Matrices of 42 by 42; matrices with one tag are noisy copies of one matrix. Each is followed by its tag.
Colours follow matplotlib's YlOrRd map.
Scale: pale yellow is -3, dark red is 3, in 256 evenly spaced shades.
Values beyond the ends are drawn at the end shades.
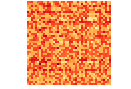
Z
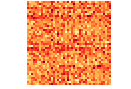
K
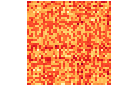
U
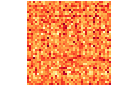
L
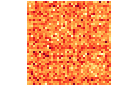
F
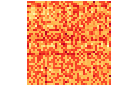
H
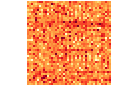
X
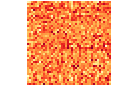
K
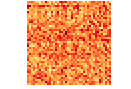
H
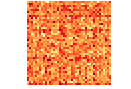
L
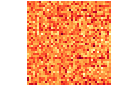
L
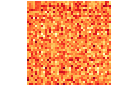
L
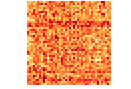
X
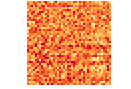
F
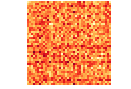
F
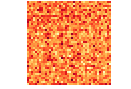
L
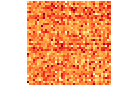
K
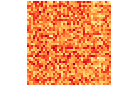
F
